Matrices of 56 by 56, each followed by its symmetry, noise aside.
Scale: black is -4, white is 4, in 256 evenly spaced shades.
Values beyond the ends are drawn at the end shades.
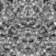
mirrored left to right.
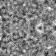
mirrored top to bottom.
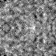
mirrored top to bottom.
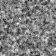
no symmetry.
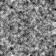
mirrored top to bottom.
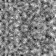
mirrored top to bottom.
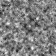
symmetric across the other diagonal.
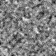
symmetric across the other diagonal.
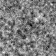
symmetric across the other diagonal.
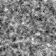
no symmetry.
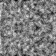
mirrored top to bottom.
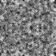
mirrored top to bottom.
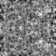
mirrored top to bottom.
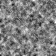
symmetric across the other diagonal.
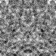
mirrored left to right.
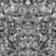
mirrored left to right.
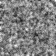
symmetric across the other diagonal.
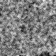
no symmetry.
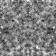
mirrored left to right.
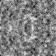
mirrored top to bottom.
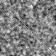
no symmetry.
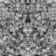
mirrored left to right.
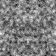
mirrored left to right.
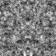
mirrored left to right.
